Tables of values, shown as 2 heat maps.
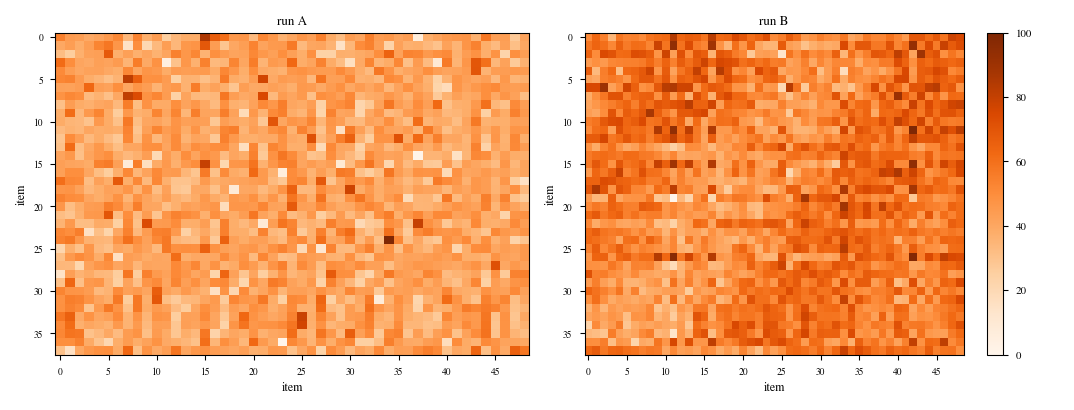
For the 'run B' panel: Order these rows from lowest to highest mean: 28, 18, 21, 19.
19, 28, 21, 18
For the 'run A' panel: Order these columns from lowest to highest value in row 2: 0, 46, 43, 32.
46, 0, 32, 43
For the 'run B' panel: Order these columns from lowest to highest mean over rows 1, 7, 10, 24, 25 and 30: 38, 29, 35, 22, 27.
22, 29, 27, 35, 38
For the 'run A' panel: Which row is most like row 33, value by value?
34
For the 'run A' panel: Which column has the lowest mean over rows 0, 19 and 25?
37
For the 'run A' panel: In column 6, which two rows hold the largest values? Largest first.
17, 31
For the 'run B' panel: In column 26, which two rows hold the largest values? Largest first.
6, 30
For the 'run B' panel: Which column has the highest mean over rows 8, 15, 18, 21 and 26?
42
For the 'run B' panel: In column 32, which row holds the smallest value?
15
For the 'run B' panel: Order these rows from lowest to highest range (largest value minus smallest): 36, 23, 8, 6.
23, 8, 36, 6
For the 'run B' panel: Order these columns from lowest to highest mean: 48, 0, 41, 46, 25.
0, 25, 41, 46, 48
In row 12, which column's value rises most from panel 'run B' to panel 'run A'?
30
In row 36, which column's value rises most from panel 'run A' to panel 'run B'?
23
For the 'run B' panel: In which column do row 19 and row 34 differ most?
11
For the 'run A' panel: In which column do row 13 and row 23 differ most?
27
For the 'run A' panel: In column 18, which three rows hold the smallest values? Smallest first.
18, 30, 6
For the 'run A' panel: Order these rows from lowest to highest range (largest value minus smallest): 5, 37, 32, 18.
32, 37, 5, 18
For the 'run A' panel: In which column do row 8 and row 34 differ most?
25
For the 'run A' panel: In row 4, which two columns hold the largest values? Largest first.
43, 33
